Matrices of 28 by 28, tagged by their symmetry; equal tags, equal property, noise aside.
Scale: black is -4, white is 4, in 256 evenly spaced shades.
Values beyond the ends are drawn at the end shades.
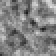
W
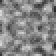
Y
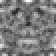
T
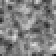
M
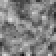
M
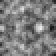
Y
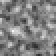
M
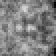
Y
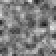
M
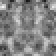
T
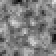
W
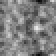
Y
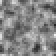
M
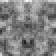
T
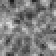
M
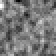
M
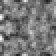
Y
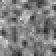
M
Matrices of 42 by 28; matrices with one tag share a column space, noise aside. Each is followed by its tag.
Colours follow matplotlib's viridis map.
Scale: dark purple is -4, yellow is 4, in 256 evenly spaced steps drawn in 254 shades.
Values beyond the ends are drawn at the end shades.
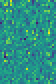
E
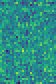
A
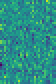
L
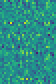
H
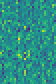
L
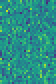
L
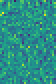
H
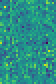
L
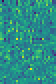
E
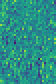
L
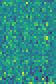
A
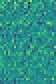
H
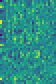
E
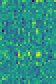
E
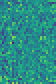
A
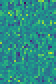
H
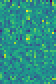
E
